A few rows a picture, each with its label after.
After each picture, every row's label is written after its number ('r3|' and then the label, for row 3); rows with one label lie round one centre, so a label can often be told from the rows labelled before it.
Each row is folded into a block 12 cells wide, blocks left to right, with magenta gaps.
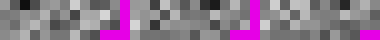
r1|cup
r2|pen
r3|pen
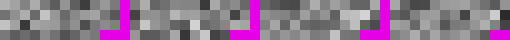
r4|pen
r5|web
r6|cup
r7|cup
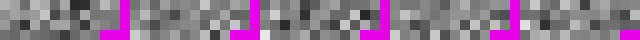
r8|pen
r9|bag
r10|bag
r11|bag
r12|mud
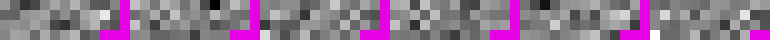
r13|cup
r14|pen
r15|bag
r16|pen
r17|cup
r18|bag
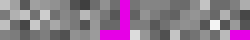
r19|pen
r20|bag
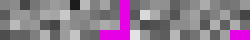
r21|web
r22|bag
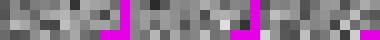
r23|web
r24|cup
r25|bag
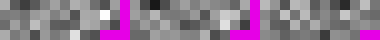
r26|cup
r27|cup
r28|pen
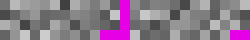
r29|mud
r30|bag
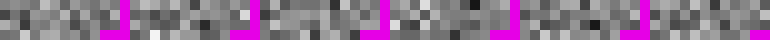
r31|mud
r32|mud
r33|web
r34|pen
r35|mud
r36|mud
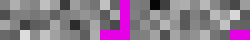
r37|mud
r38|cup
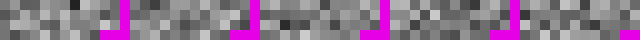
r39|web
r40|cup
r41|mud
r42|pen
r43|mud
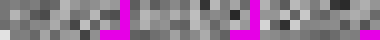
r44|bag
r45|web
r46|pen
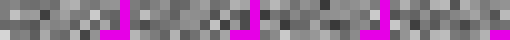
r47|bag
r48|bag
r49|mud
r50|mud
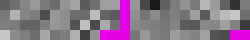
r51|bag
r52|cup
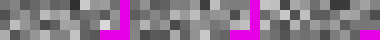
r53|web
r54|web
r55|pen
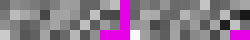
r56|bag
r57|bag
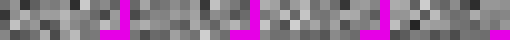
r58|web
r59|web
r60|pen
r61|pen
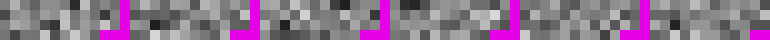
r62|web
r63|mud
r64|pen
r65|cup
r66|bag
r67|mud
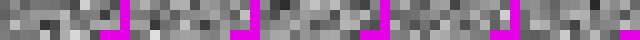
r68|web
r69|mud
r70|cup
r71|mud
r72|web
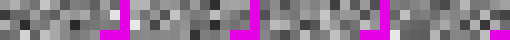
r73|mud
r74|pen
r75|web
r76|bag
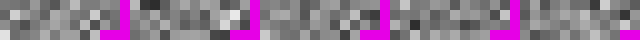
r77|bag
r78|cup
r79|bag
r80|mud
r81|web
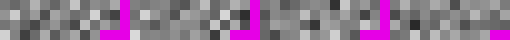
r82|bag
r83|bag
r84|web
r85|mud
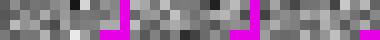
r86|web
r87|pen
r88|web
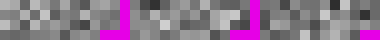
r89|pen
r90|cup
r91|web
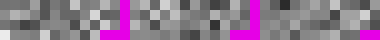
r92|bag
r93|pen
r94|cup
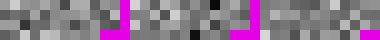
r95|mud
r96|pen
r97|bag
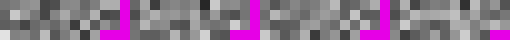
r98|bag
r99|web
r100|bag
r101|web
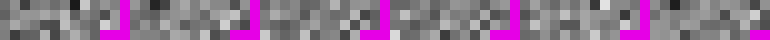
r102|web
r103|cup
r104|bag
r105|bag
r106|web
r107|cup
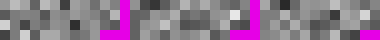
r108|mud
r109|cup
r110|cup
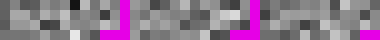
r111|web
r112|cup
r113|web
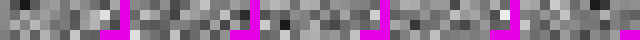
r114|cup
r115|bag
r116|mud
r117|mud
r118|pen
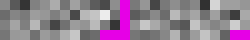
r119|cup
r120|web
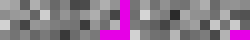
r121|pen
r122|bag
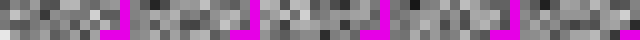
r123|bag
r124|cup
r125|pen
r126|cup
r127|cup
